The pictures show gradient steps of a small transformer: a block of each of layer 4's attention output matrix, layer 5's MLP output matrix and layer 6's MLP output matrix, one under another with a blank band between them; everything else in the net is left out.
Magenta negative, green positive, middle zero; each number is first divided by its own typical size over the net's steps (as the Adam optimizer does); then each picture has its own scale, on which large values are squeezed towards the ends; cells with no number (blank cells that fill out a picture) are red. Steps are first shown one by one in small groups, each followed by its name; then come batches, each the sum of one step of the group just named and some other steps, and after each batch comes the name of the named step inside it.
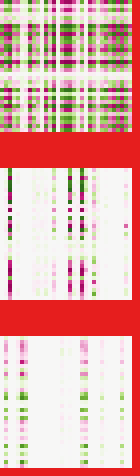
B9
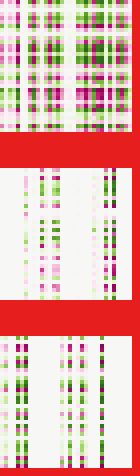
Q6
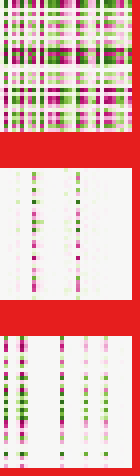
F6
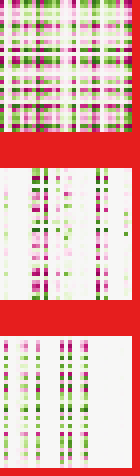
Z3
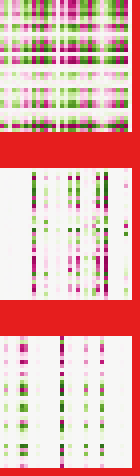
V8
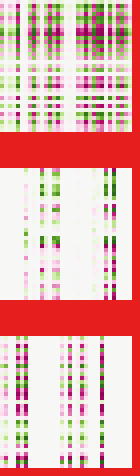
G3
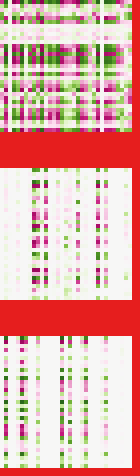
F6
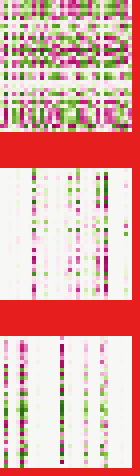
V8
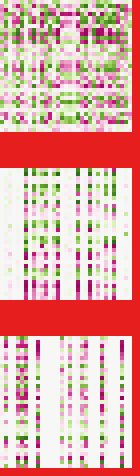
G3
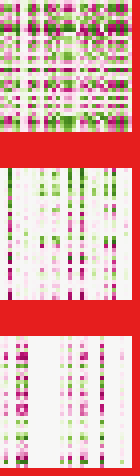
G3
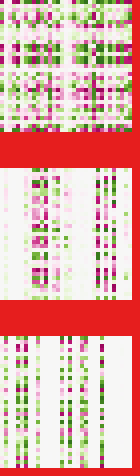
Q6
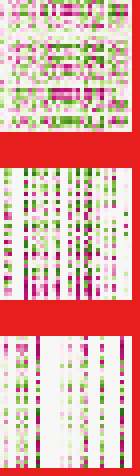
Q6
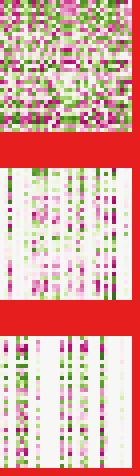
B9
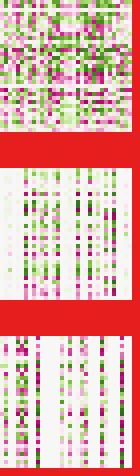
F6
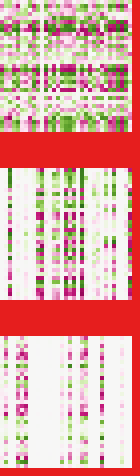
G3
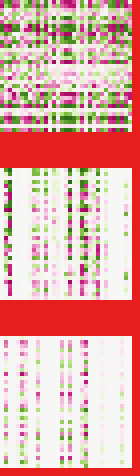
B9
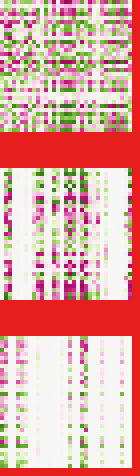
B9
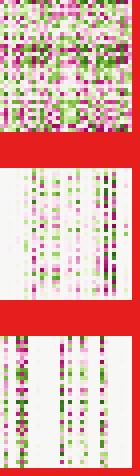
V8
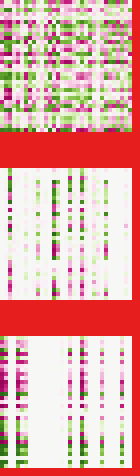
B9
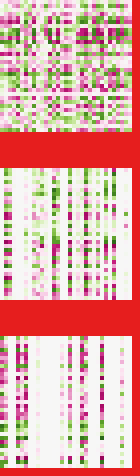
G3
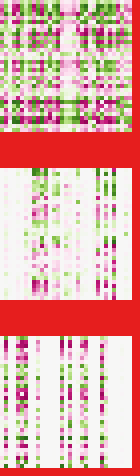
G3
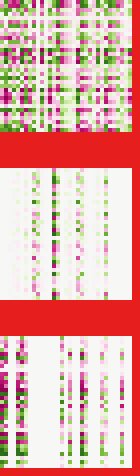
F6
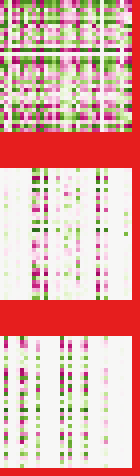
Z3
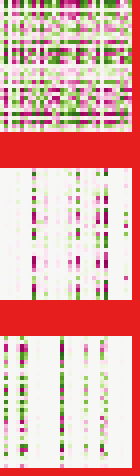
F6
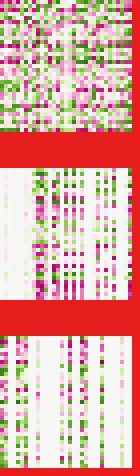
Q6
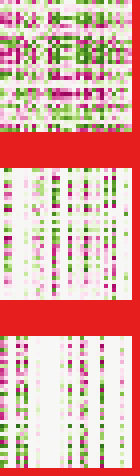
Q6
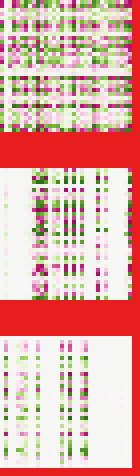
Z3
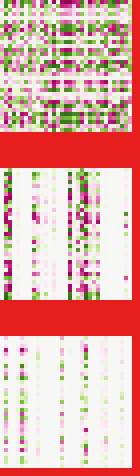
B9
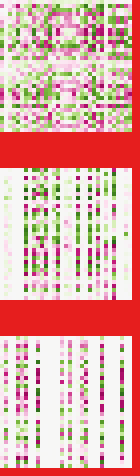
G3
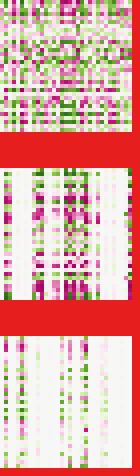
F6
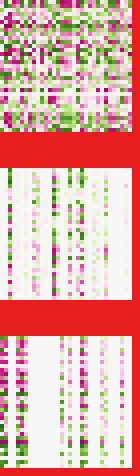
F6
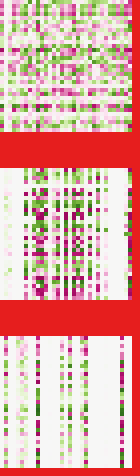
Z3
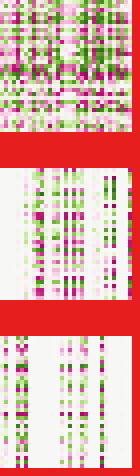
Q6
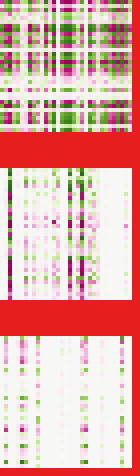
B9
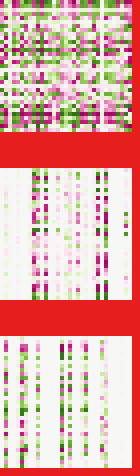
Z3
